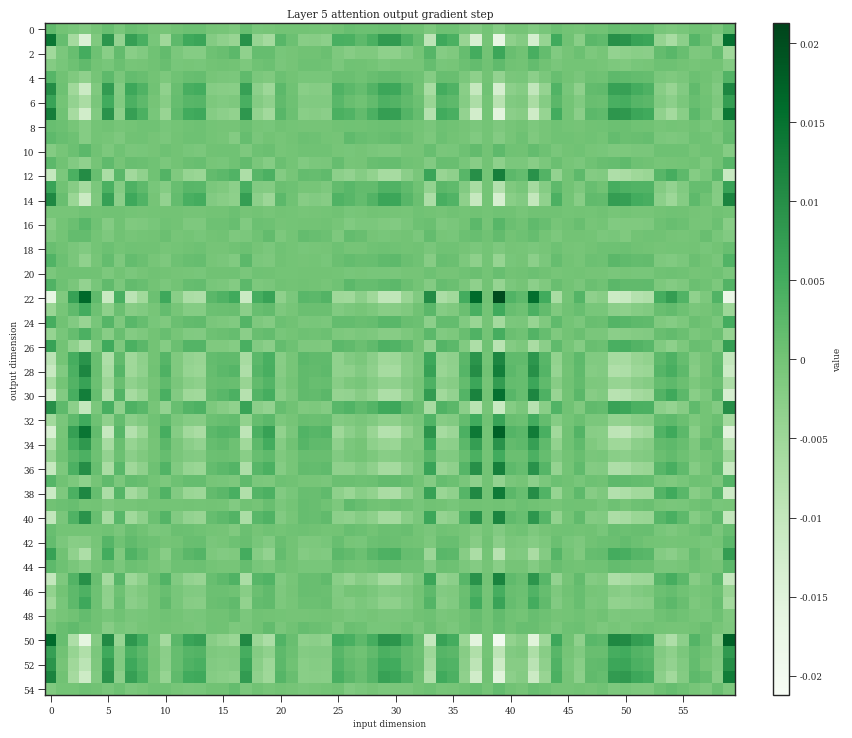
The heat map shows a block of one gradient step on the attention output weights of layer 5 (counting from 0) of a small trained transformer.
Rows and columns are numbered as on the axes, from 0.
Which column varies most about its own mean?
39
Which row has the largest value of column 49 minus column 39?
50
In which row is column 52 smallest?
22
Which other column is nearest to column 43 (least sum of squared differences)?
18
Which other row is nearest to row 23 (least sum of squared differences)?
35
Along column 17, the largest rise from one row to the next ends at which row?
31
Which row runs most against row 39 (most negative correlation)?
15
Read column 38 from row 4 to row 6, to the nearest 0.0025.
0 0 0
